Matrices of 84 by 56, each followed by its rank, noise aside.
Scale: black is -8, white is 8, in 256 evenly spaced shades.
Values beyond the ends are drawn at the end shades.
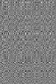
four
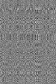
three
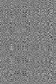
five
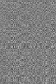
four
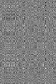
four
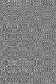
four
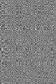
five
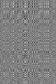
two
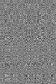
five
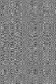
four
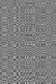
two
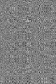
five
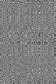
five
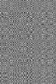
four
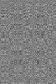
four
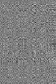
four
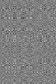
four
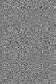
five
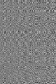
three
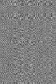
four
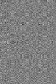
five
